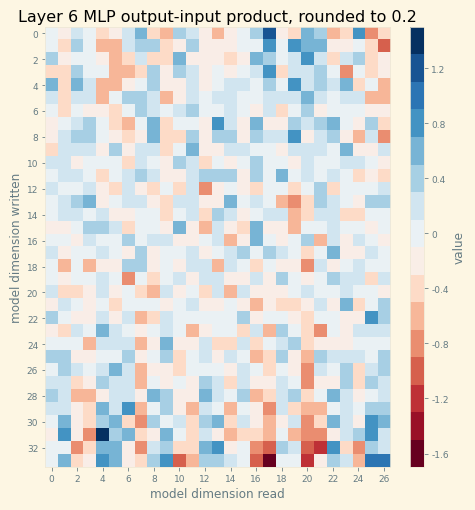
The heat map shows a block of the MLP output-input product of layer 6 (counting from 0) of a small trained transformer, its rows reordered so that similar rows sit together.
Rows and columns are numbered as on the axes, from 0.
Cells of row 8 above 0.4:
2
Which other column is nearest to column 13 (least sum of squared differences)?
22
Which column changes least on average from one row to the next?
11
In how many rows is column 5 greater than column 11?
13
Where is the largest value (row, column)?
31, 4
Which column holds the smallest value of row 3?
23
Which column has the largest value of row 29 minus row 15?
6
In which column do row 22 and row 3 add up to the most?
17
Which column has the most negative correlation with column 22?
24
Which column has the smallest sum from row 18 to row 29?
20
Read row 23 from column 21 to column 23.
-0.8 0 -0.2
